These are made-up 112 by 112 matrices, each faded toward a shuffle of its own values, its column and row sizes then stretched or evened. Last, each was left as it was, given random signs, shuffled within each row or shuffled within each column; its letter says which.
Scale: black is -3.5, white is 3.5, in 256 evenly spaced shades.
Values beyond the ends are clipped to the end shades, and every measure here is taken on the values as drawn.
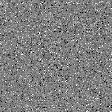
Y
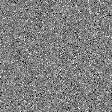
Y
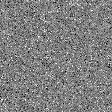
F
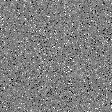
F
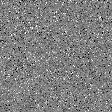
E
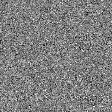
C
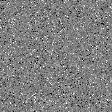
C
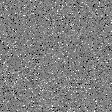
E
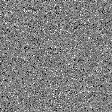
C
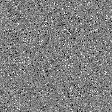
C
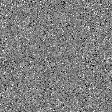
C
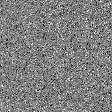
F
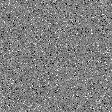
C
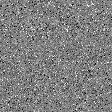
E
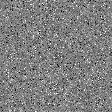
F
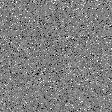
E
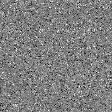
C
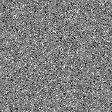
F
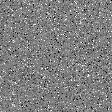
F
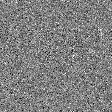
E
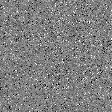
C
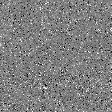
C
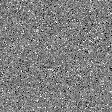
E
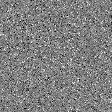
F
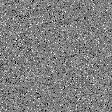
F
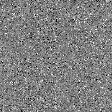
C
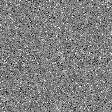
E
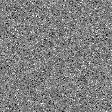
F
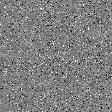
F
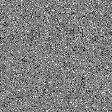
Y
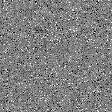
Y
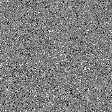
C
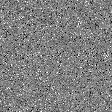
E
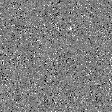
Y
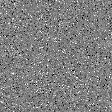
F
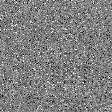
Y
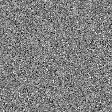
F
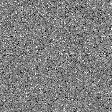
E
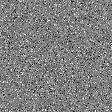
E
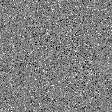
F
